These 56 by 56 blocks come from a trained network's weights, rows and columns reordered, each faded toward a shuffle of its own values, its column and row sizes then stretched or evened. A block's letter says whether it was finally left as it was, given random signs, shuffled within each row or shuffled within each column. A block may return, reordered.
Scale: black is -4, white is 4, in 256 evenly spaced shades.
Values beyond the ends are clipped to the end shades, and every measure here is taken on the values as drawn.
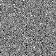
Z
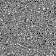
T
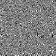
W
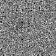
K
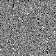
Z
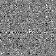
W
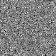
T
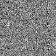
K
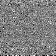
T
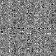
W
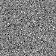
Z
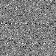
T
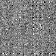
W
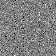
Z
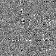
K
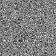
W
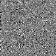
K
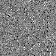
Z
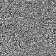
W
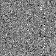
Z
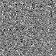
K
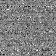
T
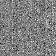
Z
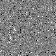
W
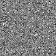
K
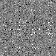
K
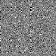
W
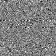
T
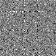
K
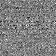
T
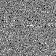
T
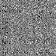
W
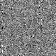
Z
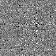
K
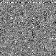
K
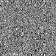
K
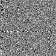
K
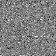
T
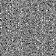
W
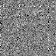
K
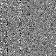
Z
